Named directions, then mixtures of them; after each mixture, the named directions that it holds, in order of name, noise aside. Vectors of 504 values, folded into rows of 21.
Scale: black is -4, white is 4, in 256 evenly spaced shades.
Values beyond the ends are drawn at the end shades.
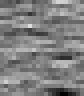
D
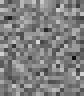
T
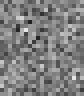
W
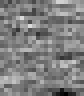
D, W.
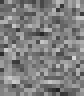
D, T.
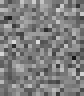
T.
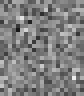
W.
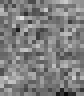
D, W.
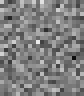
T.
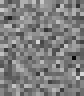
T.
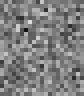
W.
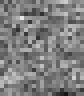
D, W.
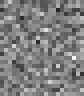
T, W.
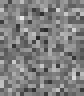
T, W.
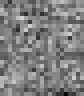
D, W.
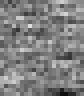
D, W.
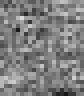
D, W.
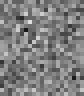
W.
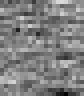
D, W.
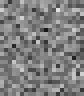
T, W.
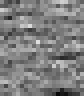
D, T.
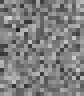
T, W.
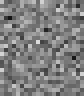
T.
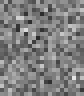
W.
